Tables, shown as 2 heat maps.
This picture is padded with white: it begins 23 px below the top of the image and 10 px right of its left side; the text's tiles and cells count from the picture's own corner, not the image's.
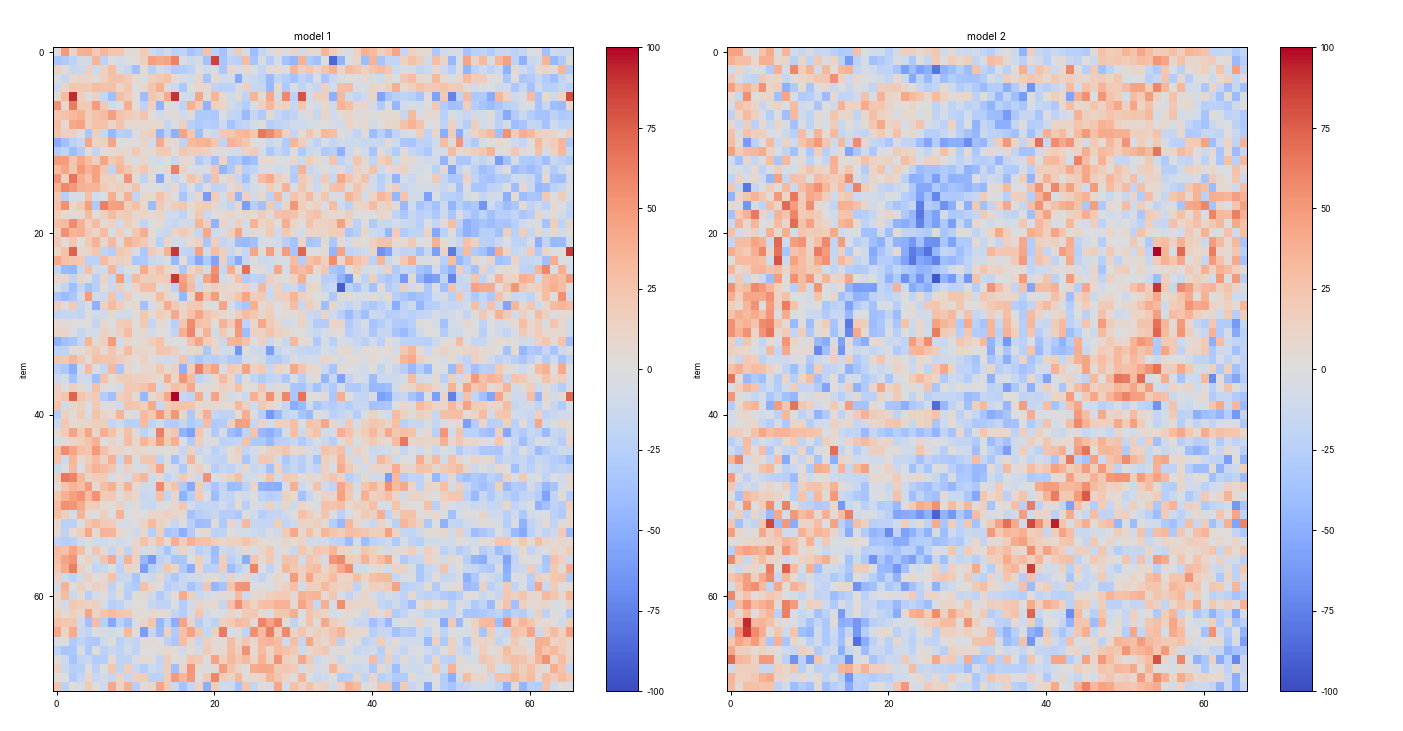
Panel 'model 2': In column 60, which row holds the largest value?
17
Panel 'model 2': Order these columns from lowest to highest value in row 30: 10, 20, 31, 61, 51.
10, 31, 20, 51, 61
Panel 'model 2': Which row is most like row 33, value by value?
32
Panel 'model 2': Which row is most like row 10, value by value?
15
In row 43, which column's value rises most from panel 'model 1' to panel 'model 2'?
17
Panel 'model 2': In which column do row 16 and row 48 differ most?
8
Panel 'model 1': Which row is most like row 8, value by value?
34
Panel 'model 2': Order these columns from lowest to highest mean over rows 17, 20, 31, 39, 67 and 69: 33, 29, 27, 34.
27, 29, 34, 33
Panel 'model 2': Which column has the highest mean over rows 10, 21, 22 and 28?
54
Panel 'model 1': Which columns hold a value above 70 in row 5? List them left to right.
2, 15, 31, 65
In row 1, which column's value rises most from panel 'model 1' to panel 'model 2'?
35
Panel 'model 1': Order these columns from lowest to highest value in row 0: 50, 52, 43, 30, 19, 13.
52, 13, 50, 30, 19, 43
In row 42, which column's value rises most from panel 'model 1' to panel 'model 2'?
57
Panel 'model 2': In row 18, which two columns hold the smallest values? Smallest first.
24, 26
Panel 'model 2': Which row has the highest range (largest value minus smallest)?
22
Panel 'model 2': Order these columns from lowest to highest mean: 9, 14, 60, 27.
27, 14, 60, 9
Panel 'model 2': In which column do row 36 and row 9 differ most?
40
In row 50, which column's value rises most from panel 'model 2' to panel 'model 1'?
43
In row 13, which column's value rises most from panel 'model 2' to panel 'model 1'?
31
